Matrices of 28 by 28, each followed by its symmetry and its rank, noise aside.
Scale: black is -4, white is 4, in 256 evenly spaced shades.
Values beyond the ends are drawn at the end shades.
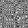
no symmetry, rank four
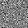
no symmetry, rank six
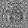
no symmetry, rank six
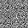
no symmetry, rank eight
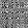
no symmetry, rank four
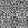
antisymmetric, rank four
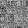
no symmetry, rank six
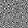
antisymmetric, rank four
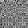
no symmetry, rank four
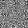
no symmetry, rank eight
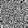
no symmetry, rank six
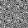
no symmetry, rank six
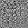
no symmetry, rank six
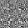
no symmetry, rank four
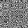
no symmetry, rank eight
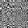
no symmetry, rank four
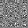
no symmetry, rank four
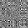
antisymmetric, rank four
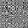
no symmetry, rank four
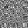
no symmetry, rank four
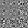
antisymmetric, rank four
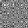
no symmetry, rank four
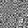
no symmetry, rank four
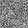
no symmetry, rank eight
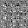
antisymmetric, rank four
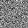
no symmetry, rank eight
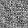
no symmetry, rank eight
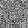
no symmetry, rank six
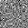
no symmetry, rank eight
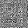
no symmetry, rank six
